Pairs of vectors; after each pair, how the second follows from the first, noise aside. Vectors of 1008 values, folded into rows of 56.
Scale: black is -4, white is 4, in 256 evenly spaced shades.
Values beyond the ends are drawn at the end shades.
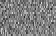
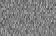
shrunk.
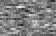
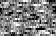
wrapped around, negated, scaled up.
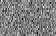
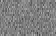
shrunk.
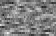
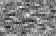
wrapped around.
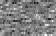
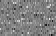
negated, partly zeroed.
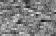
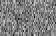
shuffled.
